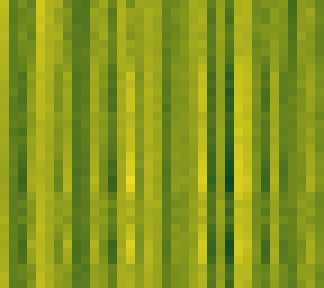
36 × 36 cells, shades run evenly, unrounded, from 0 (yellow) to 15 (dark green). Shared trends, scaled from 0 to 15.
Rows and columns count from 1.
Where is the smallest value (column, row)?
15, 23
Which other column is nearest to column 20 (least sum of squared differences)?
21
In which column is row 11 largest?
26
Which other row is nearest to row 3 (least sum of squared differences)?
2
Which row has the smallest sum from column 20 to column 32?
17
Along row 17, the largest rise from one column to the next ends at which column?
24
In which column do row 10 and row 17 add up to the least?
27
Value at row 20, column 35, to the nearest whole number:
5
